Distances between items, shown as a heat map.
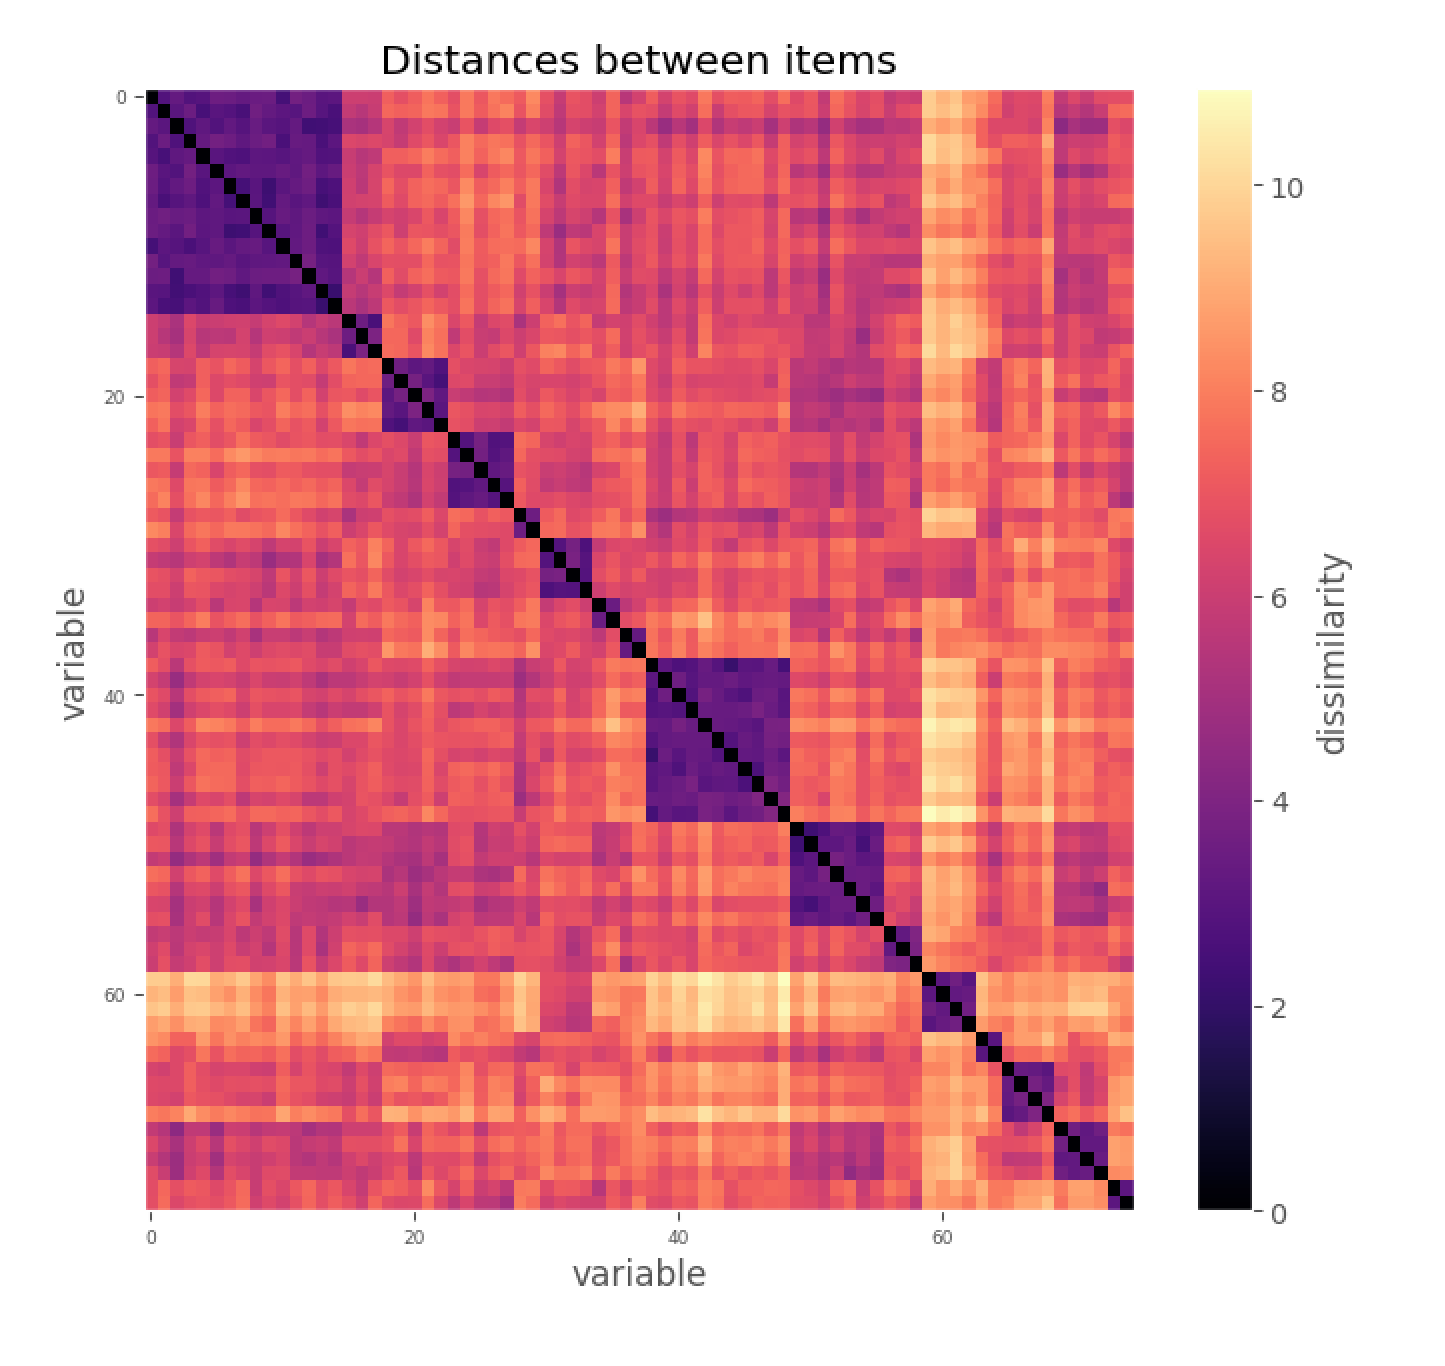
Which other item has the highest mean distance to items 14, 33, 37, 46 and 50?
59
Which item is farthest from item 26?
68
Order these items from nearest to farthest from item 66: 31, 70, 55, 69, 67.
67, 69, 70, 55, 31
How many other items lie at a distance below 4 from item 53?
6
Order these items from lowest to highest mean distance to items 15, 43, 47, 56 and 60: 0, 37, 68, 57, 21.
57, 0, 37, 21, 68
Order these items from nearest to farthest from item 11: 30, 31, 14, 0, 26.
14, 0, 31, 30, 26
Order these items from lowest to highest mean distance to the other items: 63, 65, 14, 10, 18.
14, 10, 18, 65, 63
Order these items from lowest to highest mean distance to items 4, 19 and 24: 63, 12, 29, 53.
12, 53, 29, 63
